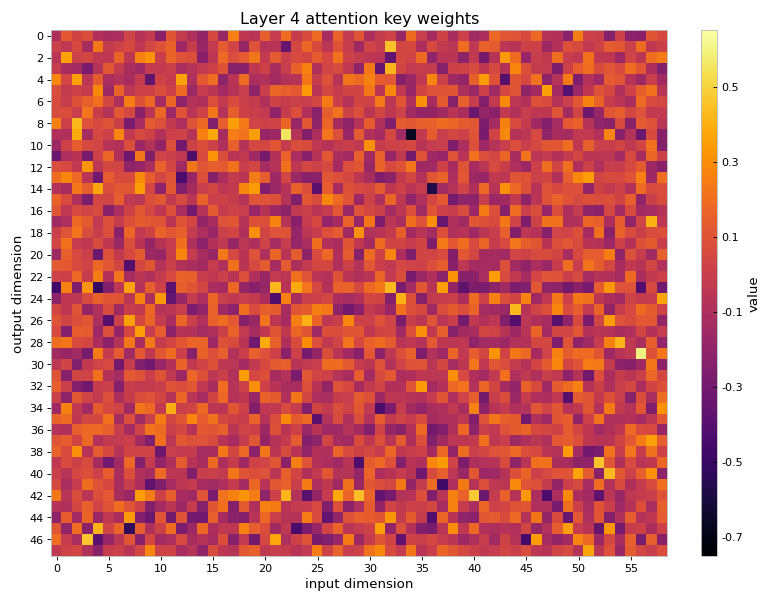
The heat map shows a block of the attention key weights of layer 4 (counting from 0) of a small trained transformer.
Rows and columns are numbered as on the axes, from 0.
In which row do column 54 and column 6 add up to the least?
30
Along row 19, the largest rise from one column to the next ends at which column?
37
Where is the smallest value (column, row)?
34, 9
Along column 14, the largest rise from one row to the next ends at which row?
45
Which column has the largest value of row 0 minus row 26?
44
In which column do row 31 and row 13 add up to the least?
12
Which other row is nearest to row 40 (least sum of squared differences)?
10
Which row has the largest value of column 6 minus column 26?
43
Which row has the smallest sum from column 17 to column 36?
36
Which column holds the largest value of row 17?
57
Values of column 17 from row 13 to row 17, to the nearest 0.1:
0 0 0 0 0.1
